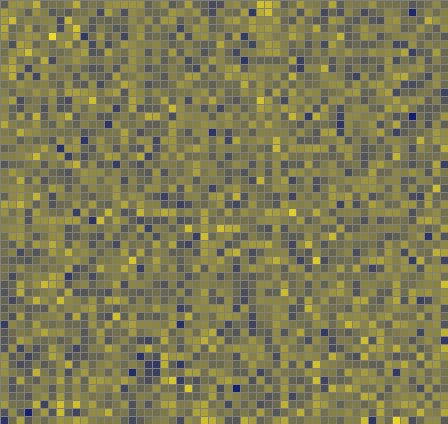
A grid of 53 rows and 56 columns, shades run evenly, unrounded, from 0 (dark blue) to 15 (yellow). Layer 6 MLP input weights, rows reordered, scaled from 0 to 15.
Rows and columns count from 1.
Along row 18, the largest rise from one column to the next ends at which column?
30
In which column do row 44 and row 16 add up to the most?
50
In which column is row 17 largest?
3
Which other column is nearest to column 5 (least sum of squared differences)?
44
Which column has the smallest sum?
23
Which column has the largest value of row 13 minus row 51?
33
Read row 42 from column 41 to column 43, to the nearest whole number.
2 5 6
